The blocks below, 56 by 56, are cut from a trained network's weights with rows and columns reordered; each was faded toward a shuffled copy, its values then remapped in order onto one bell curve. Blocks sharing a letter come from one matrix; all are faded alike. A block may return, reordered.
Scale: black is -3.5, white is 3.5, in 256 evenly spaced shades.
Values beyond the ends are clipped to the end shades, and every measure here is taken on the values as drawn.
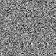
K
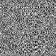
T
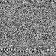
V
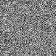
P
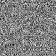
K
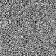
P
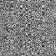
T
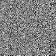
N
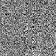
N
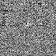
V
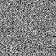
K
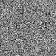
V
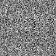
N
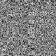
P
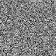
P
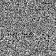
V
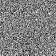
V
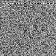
K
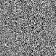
P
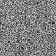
P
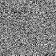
V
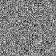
P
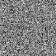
N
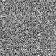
T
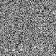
P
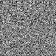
K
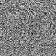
P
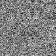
P
